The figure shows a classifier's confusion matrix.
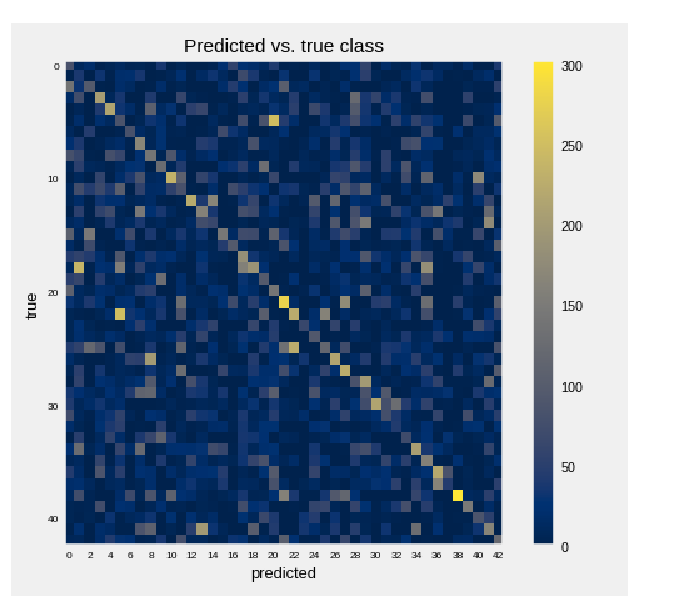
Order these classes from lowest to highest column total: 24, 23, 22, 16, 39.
23, 16, 39, 22, 24
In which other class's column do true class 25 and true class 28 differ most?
22
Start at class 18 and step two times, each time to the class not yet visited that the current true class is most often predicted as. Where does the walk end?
17
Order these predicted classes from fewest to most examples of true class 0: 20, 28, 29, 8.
8, 28, 20, 29
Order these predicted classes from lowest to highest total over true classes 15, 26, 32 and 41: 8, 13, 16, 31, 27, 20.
16, 27, 31, 20, 13, 8
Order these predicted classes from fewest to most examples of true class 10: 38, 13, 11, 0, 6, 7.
0, 38, 6, 13, 7, 11
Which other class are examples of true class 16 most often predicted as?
42
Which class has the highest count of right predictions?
38
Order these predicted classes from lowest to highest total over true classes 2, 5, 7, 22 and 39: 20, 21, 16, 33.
16, 21, 33, 20
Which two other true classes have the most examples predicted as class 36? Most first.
37, 13
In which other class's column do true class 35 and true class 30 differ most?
32
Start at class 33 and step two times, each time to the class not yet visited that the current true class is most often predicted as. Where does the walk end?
19
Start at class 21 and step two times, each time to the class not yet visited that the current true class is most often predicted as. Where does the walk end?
11
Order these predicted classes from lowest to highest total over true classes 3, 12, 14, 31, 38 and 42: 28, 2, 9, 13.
2, 9, 13, 28
